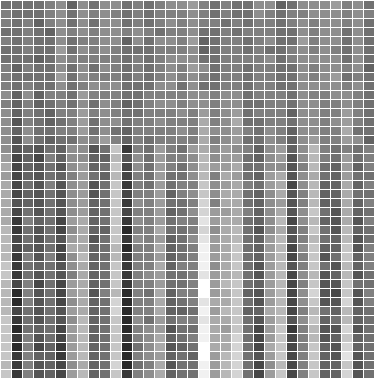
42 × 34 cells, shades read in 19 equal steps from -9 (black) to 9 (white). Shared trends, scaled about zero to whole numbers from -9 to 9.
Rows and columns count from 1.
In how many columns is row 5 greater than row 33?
16
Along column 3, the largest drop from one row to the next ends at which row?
17
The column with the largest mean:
19
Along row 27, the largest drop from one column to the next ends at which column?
12
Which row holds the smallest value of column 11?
15
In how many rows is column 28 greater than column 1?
10
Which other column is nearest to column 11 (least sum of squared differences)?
29
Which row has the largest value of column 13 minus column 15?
4
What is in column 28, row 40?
0
